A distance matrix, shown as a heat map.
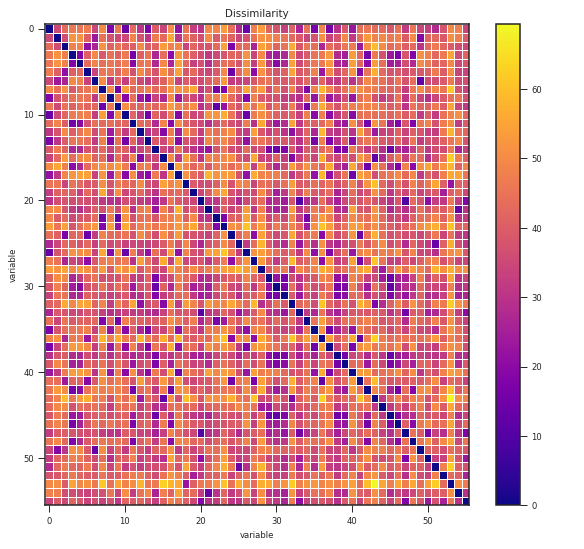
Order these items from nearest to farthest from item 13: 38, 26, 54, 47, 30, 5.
26, 38, 47, 30, 5, 54
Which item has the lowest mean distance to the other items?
38
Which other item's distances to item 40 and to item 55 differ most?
17
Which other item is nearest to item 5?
24
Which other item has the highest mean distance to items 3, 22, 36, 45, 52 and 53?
43
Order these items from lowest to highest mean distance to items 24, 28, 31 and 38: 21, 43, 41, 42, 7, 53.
21, 41, 42, 43, 7, 53
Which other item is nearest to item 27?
41
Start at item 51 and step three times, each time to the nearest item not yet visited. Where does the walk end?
20
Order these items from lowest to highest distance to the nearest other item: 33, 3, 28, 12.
33, 3, 12, 28
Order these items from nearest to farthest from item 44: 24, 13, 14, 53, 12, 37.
14, 12, 13, 24, 37, 53
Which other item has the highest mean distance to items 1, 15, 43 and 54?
53
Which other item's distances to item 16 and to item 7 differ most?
9
